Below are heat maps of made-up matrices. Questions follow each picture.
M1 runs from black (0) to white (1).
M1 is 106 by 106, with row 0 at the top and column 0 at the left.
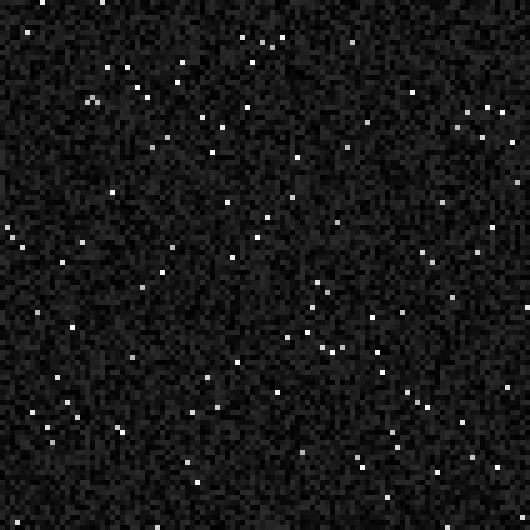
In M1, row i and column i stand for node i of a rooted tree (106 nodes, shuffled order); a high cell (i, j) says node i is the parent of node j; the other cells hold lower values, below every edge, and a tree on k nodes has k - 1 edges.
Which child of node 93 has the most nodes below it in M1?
72
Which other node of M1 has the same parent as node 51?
2
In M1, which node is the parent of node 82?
18
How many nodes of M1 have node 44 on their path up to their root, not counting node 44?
4
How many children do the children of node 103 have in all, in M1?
1
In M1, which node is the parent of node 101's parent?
99
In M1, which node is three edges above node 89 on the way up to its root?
66
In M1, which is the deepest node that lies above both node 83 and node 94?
80
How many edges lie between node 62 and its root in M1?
5
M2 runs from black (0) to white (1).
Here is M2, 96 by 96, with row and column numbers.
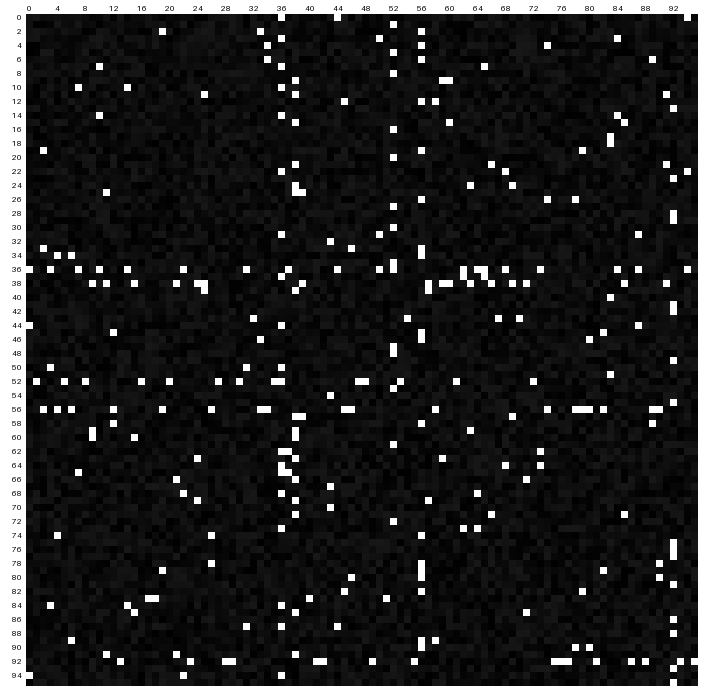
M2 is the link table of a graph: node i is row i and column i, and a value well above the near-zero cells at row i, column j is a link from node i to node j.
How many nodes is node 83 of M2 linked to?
4
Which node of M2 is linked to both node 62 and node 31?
node 36
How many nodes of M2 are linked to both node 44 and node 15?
0
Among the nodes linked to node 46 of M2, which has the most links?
node 56
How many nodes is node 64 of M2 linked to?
3
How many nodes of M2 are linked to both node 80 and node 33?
2
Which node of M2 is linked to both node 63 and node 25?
node 38
